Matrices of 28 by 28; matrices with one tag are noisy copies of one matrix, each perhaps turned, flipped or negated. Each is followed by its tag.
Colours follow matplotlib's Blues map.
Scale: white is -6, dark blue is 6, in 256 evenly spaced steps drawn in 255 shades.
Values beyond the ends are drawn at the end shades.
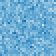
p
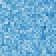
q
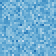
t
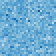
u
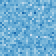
t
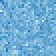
q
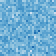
p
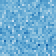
u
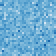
u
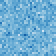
p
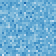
t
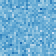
u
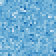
p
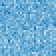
u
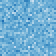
u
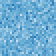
u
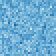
q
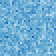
q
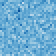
t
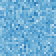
p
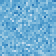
q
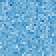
t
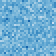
u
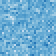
u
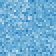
u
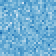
u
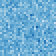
u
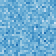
u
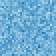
t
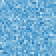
t
